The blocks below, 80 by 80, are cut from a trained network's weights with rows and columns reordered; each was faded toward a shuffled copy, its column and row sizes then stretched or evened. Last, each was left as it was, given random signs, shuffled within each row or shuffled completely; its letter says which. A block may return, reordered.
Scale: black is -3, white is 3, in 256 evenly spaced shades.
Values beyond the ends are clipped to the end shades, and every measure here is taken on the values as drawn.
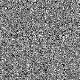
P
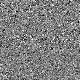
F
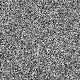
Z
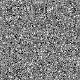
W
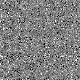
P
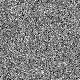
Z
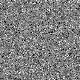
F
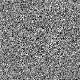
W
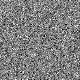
F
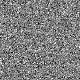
F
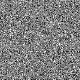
P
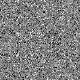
P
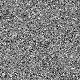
F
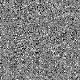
W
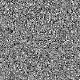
W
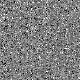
P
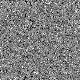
F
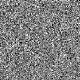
W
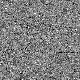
F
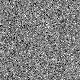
Z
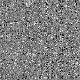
W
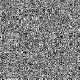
W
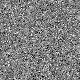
Z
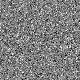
Z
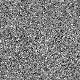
F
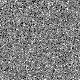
F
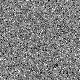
Z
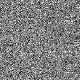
W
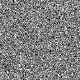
P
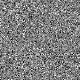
P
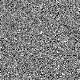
P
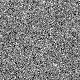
Z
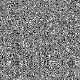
W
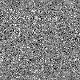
P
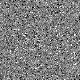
P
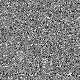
F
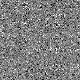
P
